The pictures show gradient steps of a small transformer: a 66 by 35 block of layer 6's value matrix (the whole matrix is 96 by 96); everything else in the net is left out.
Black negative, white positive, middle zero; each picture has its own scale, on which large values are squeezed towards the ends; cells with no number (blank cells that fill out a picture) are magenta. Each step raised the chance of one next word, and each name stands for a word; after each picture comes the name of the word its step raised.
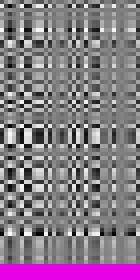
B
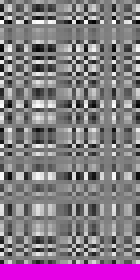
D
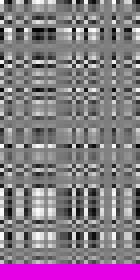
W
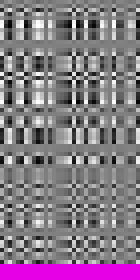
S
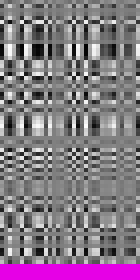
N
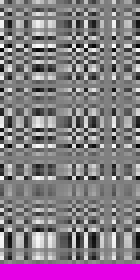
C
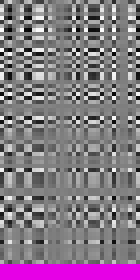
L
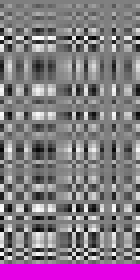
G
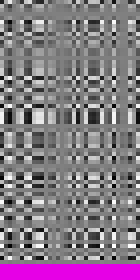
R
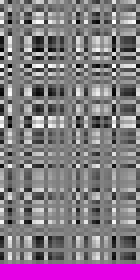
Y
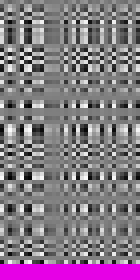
D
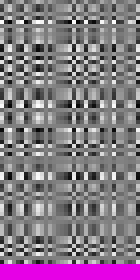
D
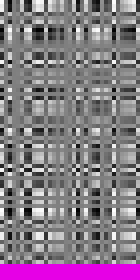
W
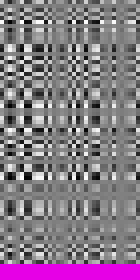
D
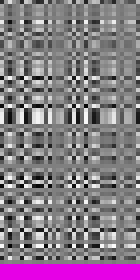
R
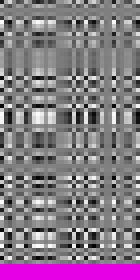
R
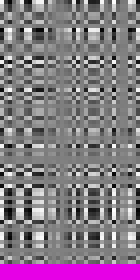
W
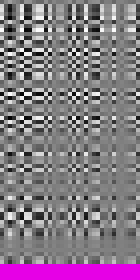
L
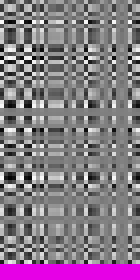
D
